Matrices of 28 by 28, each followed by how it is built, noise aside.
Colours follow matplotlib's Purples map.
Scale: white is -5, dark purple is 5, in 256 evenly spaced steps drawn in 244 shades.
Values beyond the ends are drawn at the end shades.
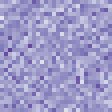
Hankel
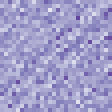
Hankel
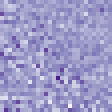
lower triangular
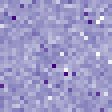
sparse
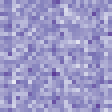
repeating rows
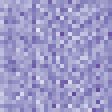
repeating rows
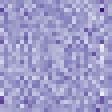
low rank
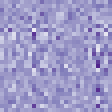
low rank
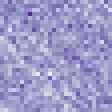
Toeplitz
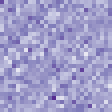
Hankel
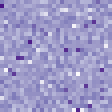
sparse
